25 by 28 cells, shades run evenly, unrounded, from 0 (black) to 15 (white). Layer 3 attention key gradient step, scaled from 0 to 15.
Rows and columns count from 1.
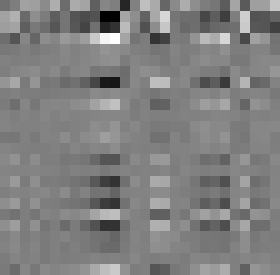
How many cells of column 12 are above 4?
19
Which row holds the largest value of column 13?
3
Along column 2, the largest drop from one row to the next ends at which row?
4
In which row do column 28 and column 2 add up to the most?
1
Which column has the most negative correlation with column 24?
13
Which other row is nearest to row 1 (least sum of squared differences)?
7
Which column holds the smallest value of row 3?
11
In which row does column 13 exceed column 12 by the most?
2
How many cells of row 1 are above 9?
12
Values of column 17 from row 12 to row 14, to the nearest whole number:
7 7 7
